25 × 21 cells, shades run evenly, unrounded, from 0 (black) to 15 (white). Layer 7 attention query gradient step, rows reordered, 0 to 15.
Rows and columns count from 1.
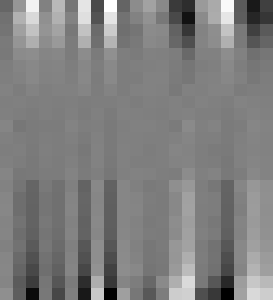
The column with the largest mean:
15
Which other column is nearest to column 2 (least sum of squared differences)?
5
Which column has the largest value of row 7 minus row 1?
20
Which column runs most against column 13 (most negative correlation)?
6
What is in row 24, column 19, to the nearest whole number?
9
